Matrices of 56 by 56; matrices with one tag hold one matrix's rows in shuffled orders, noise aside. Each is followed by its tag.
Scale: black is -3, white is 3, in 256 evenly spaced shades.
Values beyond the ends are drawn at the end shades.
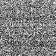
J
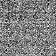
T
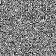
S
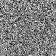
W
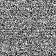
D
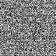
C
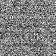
J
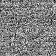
D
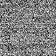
T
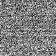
C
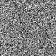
W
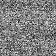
D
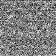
C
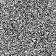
W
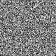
S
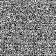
C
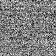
D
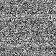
D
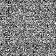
T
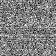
C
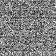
J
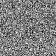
S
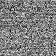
D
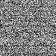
J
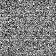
T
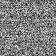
D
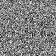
S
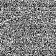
C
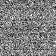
J
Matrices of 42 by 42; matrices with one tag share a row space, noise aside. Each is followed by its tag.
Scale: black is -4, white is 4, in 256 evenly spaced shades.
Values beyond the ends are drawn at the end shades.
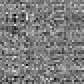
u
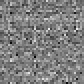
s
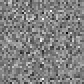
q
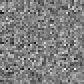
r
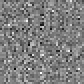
q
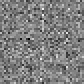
q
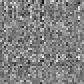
q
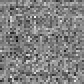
s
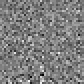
q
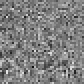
r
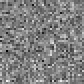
r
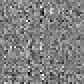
q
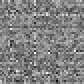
s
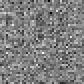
r
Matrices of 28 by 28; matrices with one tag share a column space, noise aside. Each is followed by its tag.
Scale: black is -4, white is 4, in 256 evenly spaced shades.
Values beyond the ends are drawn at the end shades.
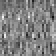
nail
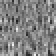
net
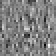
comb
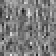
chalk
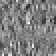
net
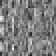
chalk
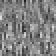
nail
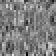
net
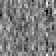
chalk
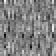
nail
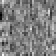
chalk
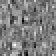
net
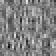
comb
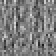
comb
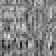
comb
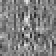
comb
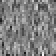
net
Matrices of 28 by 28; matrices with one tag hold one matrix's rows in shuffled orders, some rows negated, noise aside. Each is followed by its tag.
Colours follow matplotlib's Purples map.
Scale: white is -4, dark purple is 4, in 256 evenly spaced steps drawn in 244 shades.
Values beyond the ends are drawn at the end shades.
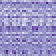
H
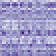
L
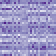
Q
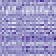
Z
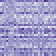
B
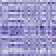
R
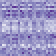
L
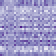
B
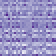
H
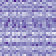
H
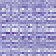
L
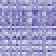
H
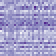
B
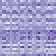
L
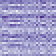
R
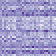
Z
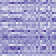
R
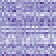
Z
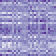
Q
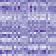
Q
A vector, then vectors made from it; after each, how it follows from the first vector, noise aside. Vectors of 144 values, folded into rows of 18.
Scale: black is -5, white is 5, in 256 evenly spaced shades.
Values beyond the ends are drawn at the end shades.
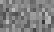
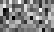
reversed, negated, scaled up.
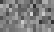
wrapped around, negated.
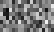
reversed, negated, scaled up.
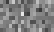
wrapped around, negated.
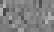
reversed, negated, partly zeroed.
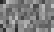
wrapped around, negated.
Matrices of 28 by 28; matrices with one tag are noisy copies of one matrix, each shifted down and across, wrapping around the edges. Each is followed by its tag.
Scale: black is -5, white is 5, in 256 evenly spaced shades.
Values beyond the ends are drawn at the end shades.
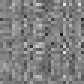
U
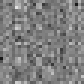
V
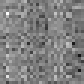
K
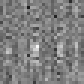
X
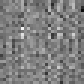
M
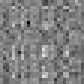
V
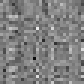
U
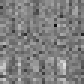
X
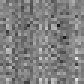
K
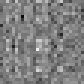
V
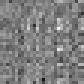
V
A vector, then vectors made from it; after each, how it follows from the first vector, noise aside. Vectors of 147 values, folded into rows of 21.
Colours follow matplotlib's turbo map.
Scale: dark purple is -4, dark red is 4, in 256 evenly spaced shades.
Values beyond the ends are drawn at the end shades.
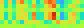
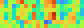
copied.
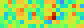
copied.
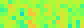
reversed, shrunk.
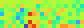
reversed, partly zeroed.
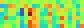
reversed.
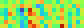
reversed.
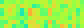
reversed, shrunk.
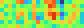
copied.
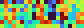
negated, scaled up.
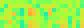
reversed, shrunk.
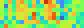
copied.
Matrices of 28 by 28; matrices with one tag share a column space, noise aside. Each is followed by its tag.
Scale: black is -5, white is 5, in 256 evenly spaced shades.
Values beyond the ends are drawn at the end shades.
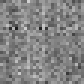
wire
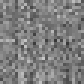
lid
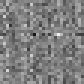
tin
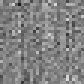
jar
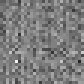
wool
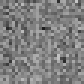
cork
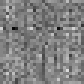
wire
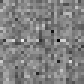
lid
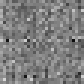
lid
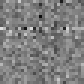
cork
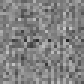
lid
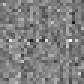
lid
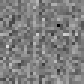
tin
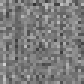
jar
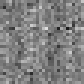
wire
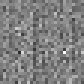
wool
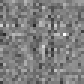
tin
